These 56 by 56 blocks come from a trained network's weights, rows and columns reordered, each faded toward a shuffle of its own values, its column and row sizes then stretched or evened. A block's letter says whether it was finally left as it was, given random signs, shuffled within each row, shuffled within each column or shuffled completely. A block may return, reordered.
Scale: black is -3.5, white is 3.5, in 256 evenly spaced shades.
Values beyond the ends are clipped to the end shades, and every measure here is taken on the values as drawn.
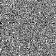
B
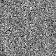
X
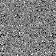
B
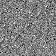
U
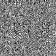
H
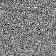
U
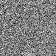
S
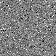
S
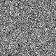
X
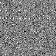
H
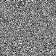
B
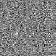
H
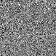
B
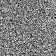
S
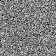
S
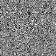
B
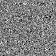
U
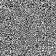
H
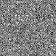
H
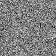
S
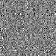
H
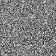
B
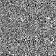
H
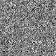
B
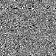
B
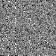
B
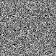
B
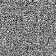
U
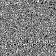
U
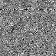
U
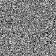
H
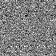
U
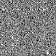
H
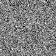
U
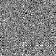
H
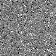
X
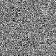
H
